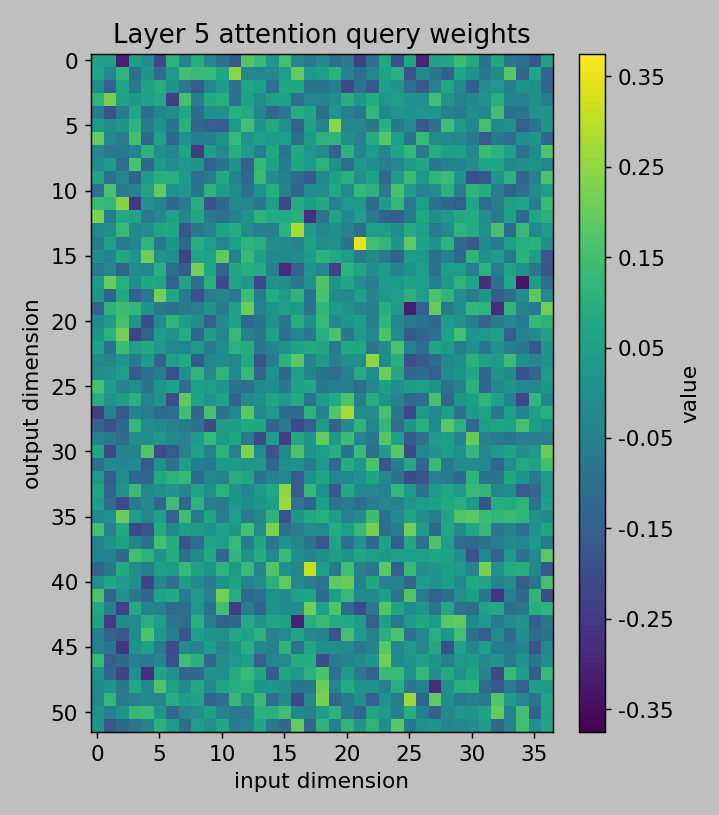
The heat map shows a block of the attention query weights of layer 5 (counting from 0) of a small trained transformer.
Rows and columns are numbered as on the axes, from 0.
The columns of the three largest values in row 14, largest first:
21, 25, 22
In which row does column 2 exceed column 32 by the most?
19
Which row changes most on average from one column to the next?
0
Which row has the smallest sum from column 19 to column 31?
2
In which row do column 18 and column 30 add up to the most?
29
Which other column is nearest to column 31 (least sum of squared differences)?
14
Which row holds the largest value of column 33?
1
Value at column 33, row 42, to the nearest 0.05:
-0.1
